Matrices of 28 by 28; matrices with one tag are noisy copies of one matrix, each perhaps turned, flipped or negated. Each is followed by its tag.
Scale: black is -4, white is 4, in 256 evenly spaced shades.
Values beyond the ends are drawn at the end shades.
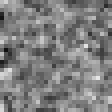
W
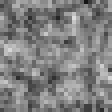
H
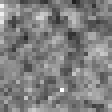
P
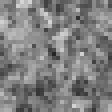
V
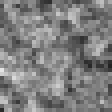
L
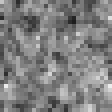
V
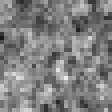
V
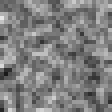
W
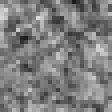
P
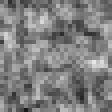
H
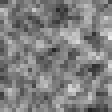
P
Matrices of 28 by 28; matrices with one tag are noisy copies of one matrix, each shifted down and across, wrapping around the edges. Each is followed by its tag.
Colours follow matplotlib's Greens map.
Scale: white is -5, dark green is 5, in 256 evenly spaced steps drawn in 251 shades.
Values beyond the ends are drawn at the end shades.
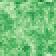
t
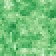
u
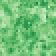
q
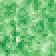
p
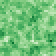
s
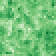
q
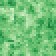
q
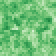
t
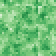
p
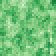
p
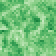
t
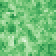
q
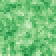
s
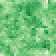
q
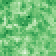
s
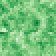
t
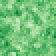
q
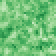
s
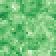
u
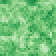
u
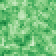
s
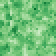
p
